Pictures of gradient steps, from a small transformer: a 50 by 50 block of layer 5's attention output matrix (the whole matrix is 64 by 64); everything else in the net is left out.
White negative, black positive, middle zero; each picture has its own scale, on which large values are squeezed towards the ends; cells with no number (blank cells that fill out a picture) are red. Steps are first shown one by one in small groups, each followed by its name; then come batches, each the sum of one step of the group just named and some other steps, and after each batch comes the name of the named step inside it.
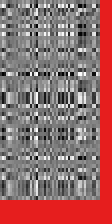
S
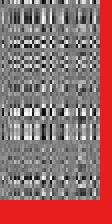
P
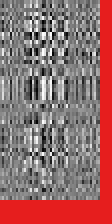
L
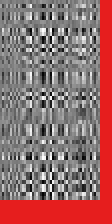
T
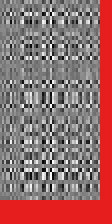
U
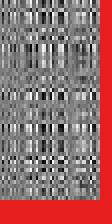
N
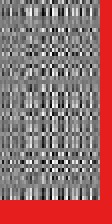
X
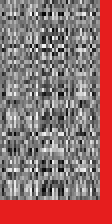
X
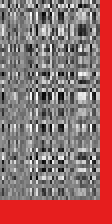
N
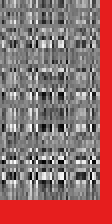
N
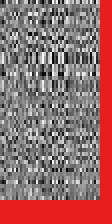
L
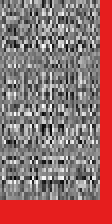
P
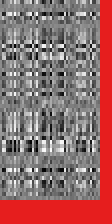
P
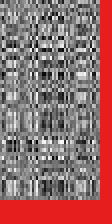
S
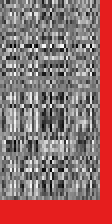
U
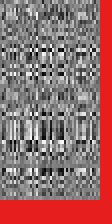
P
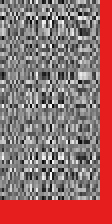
U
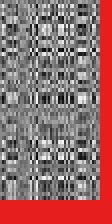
S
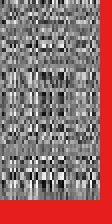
U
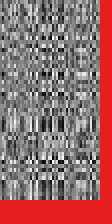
X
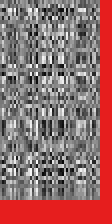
S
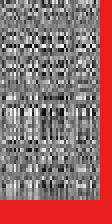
P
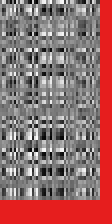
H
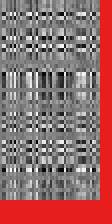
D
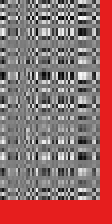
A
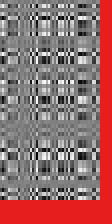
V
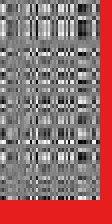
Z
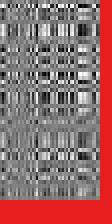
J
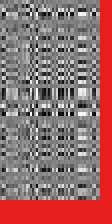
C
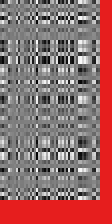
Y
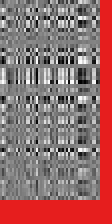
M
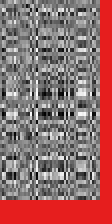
C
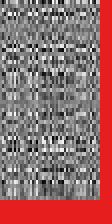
D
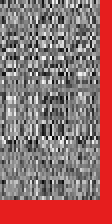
J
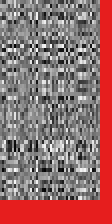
V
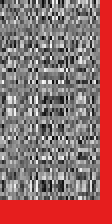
Y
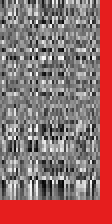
H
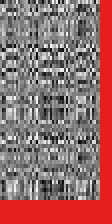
Z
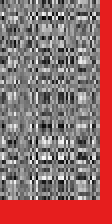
Y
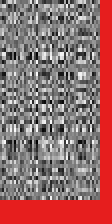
A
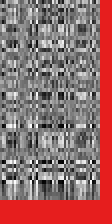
J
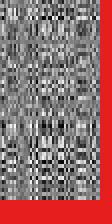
V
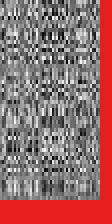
M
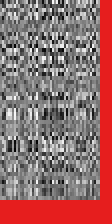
C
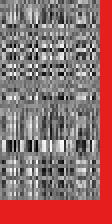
H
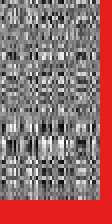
Z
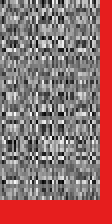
C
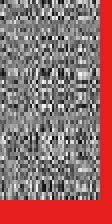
A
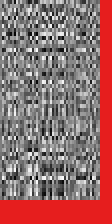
H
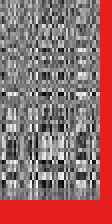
J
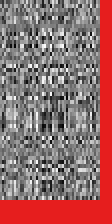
C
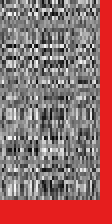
M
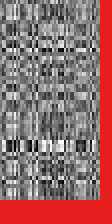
H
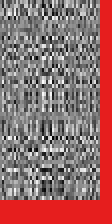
H
